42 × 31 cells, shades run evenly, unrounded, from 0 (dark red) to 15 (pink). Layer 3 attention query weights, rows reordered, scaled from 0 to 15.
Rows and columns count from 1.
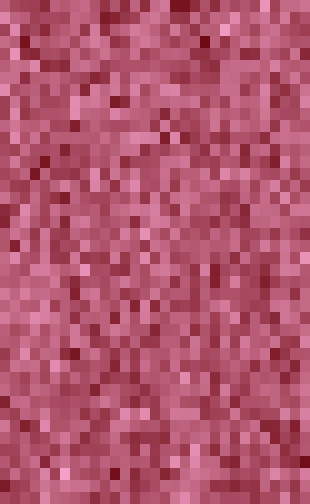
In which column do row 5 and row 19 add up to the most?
2
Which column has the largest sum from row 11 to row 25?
29
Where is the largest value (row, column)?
40, 7
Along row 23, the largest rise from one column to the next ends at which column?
21
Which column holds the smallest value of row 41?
1
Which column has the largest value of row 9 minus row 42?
10
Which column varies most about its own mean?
5
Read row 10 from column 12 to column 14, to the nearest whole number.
12 10 9
